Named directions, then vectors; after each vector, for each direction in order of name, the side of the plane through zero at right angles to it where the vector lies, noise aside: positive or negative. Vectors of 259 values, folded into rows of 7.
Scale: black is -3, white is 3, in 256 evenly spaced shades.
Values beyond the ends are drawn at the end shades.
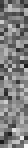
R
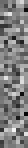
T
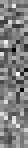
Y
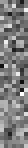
positive, negative, positive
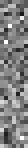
positive, negative, positive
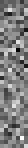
positive, negative, negative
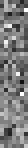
positive, negative, positive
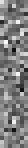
negative, negative, positive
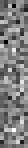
positive, positive, negative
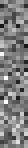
positive, positive, positive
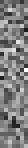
positive, negative, negative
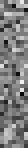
negative, positive, negative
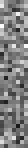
negative, negative, negative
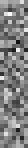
negative, positive, positive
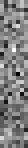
negative, positive, negative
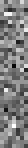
negative, positive, positive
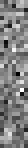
negative, positive, negative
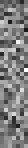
positive, negative, negative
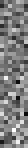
positive, positive, positive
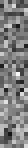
positive, negative, positive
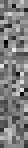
negative, positive, negative
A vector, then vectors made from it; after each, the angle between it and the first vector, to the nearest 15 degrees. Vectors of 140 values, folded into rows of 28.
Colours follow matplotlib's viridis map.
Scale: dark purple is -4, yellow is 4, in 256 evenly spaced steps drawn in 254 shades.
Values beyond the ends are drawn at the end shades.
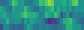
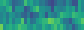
150 degrees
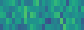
60 degrees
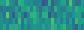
105 degrees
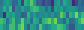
135 degrees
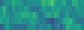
30 degrees
